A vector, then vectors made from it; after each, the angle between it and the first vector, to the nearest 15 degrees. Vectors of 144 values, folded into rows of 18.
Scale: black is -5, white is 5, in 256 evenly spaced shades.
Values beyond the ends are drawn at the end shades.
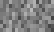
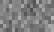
165 degrees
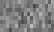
90 degrees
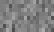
45 degrees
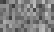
60 degrees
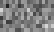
105 degrees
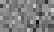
75 degrees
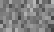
15 degrees
